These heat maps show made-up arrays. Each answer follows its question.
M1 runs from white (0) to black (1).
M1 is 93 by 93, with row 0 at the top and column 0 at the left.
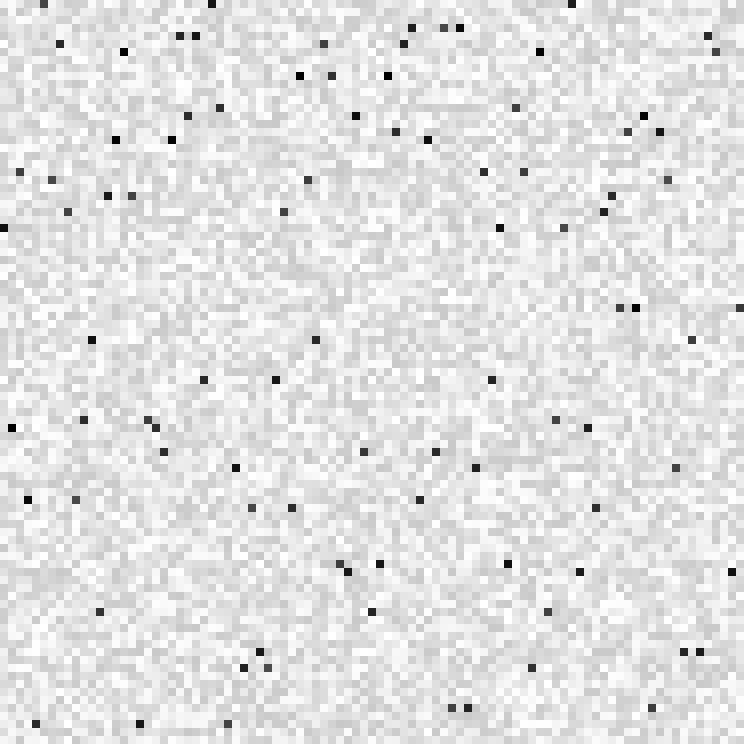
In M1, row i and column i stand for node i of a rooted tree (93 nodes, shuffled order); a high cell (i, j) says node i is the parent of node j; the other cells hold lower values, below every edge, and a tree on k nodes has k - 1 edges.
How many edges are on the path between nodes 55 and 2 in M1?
7
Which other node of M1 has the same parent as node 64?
27
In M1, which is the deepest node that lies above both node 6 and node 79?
22
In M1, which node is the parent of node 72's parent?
0
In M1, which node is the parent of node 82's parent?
24
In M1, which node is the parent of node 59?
58
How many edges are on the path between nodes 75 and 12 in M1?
8
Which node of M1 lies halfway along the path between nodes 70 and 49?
4
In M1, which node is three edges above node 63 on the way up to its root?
90
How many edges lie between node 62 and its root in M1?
2
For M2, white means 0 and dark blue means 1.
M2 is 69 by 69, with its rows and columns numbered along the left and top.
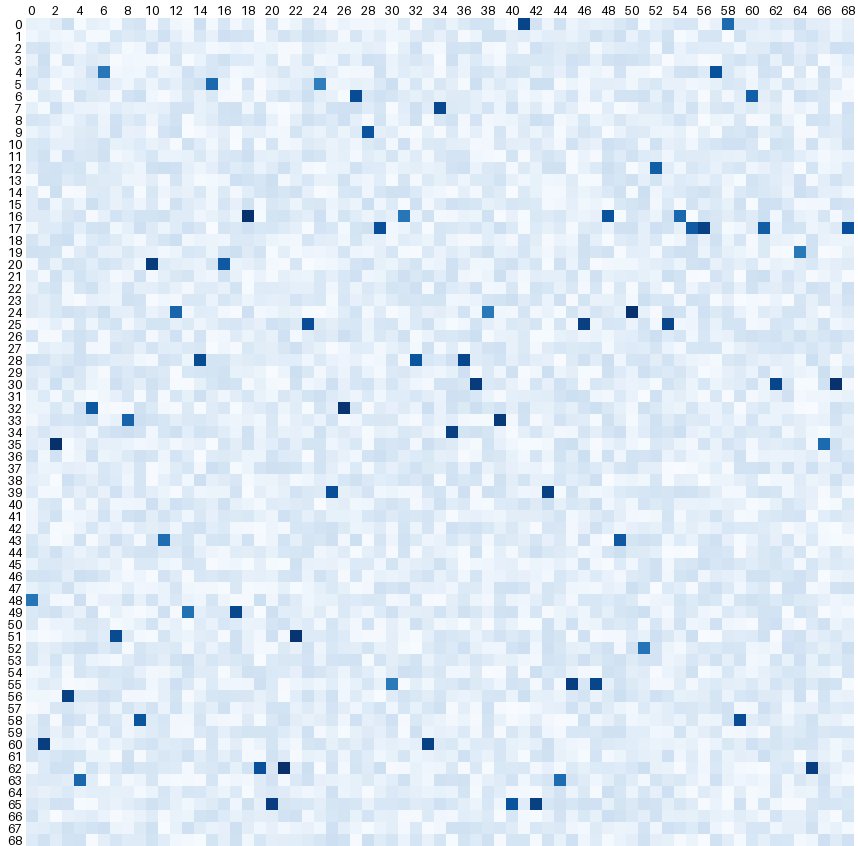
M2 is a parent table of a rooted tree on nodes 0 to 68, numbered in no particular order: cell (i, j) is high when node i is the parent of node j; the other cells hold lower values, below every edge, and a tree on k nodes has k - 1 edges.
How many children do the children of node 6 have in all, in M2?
2
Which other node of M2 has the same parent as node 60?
27
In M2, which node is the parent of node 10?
20
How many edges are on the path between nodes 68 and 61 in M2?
2
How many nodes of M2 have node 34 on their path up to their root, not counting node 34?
3
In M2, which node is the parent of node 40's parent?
62
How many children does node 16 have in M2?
4
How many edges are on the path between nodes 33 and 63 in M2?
4
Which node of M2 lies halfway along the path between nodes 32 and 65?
0
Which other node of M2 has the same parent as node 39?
8
